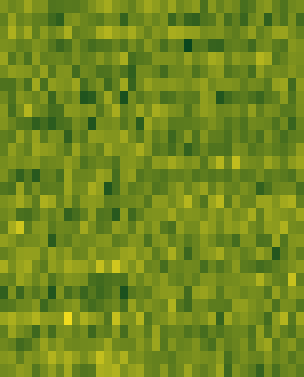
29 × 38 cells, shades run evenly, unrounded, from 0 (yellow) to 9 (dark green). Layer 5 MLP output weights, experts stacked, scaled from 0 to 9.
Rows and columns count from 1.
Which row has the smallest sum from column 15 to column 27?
3
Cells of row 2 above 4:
37
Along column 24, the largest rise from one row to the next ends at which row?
4
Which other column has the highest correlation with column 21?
32
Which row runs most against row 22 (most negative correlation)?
28
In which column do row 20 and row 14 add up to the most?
35
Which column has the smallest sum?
9
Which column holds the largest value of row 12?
24
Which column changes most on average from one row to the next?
16
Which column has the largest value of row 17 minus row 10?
15
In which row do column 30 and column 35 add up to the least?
13
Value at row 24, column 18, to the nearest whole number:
5
